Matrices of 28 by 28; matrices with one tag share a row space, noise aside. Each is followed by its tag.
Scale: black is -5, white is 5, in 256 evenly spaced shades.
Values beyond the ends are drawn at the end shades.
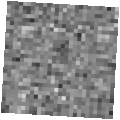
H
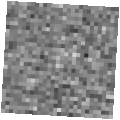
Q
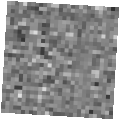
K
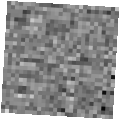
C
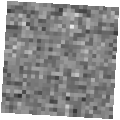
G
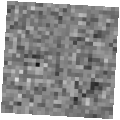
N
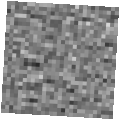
C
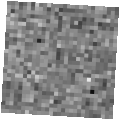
N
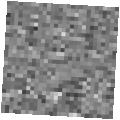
Q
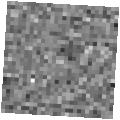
Q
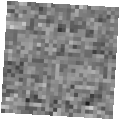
N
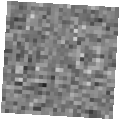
N
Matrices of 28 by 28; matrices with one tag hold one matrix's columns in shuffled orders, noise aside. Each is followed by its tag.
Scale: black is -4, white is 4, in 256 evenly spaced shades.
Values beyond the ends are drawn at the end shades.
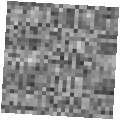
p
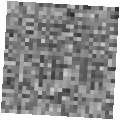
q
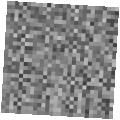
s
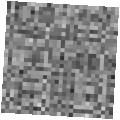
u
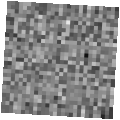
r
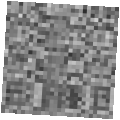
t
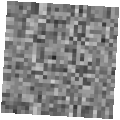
r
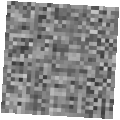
s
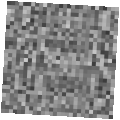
p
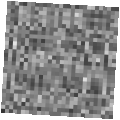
p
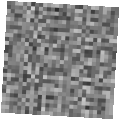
s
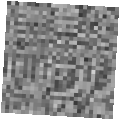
q
